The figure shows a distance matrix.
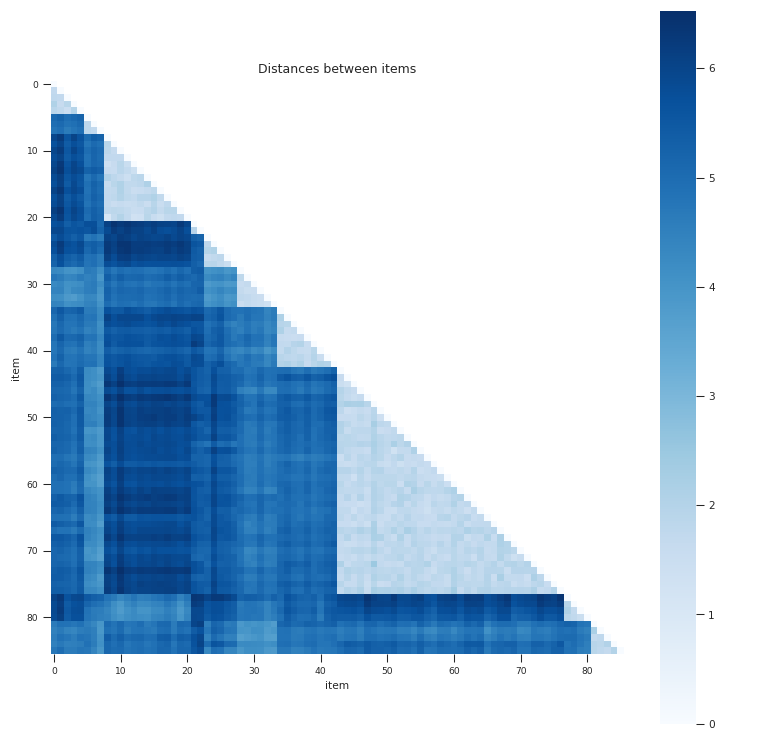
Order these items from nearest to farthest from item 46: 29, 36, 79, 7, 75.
75, 7, 29, 36, 79
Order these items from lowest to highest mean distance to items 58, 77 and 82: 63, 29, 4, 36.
63, 29, 36, 4
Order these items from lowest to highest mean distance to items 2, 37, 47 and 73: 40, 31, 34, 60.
60, 40, 34, 31
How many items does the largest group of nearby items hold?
34
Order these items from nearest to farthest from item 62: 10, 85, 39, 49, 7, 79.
49, 7, 39, 85, 79, 10
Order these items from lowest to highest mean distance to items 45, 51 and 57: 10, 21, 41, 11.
41, 21, 11, 10
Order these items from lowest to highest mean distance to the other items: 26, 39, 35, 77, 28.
28, 39, 35, 26, 77
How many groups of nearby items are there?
10
